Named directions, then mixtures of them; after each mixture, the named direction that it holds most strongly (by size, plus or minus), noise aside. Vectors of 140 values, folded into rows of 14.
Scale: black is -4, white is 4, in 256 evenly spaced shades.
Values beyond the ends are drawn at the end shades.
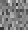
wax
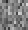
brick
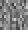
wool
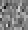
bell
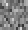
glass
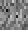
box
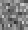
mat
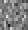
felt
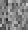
brick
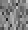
wax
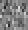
bell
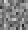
glass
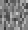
wool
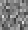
mat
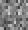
brick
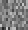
wax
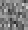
mat
